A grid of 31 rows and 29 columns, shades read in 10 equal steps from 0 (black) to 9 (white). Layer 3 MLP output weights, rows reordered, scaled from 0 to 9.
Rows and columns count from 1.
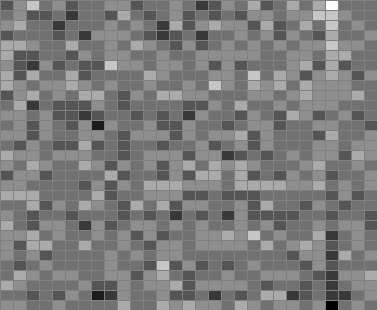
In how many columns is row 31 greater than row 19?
6
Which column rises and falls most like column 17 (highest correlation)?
19
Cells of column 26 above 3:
20
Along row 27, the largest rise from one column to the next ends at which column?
13
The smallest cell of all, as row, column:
31, 26
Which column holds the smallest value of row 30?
8
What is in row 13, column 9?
5
